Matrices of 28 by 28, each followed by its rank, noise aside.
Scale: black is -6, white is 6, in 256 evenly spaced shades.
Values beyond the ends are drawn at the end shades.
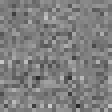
eight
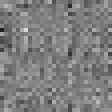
four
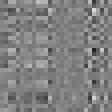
two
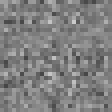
four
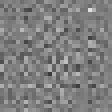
four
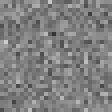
eight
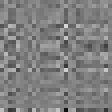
two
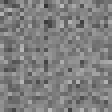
six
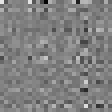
three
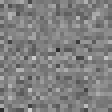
six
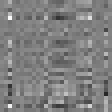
two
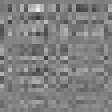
two
